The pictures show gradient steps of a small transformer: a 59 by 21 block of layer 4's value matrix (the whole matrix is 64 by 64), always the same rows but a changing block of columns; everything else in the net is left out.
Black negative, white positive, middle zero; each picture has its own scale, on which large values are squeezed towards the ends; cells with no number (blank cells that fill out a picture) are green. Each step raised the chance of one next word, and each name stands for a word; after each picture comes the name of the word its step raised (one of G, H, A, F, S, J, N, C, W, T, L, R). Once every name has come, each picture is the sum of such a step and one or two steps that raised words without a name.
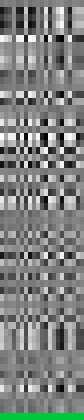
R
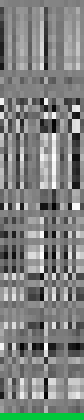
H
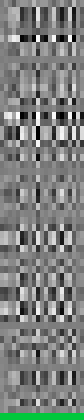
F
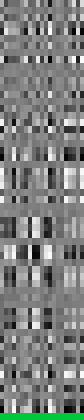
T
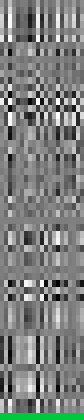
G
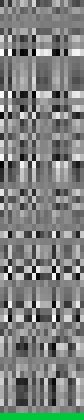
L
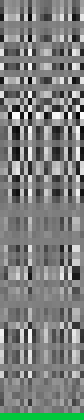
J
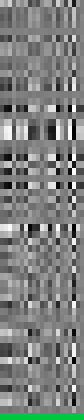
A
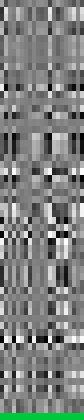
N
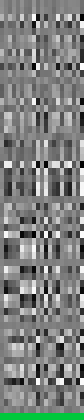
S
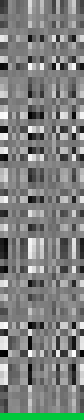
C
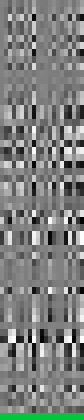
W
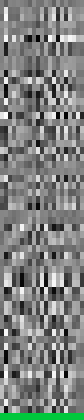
F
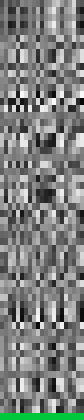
G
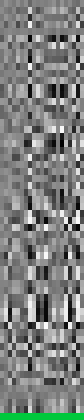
S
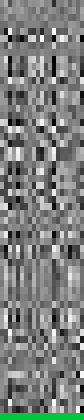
T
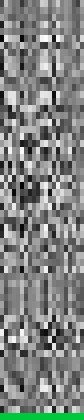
W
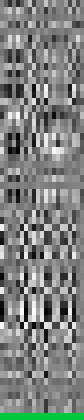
F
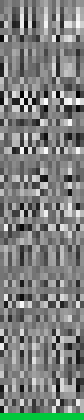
G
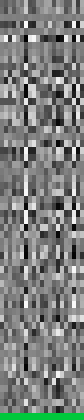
S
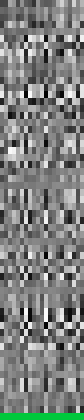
L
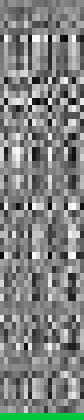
H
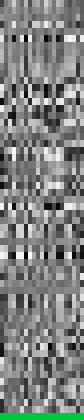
H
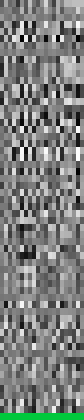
T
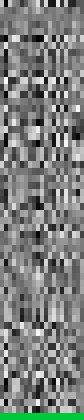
A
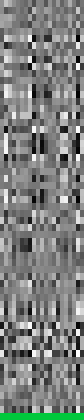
C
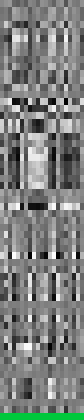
H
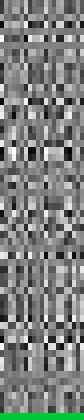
W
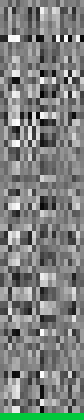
F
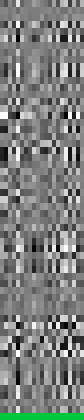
C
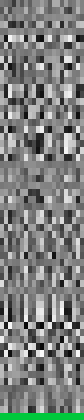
C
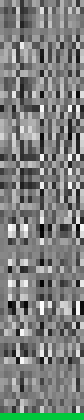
A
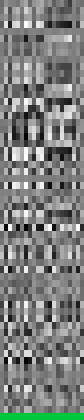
A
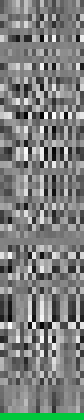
J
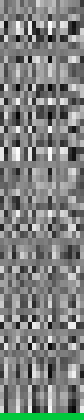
T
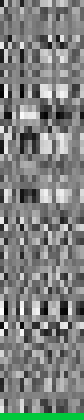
F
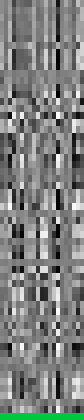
H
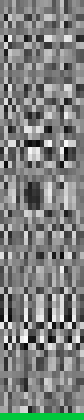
W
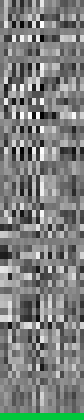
J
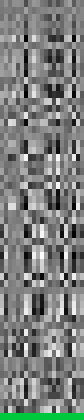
H
